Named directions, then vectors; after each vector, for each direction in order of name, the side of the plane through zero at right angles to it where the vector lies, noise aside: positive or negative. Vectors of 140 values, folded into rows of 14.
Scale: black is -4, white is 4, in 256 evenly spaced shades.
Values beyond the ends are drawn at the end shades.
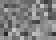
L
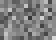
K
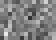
positive, negative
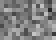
positive, positive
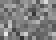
positive, negative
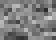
negative, negative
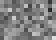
positive, positive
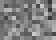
positive, positive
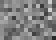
negative, negative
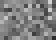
negative, negative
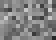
negative, negative
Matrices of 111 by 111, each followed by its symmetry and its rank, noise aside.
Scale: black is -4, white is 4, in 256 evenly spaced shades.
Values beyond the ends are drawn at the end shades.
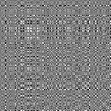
symmetric, rank three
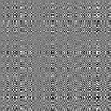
no symmetry, rank two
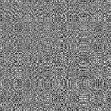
antisymmetric, rank four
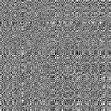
symmetric, rank three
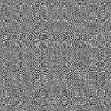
antisymmetric, rank four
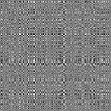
no symmetry, rank two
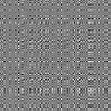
symmetric, rank two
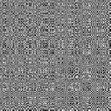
symmetric, rank four
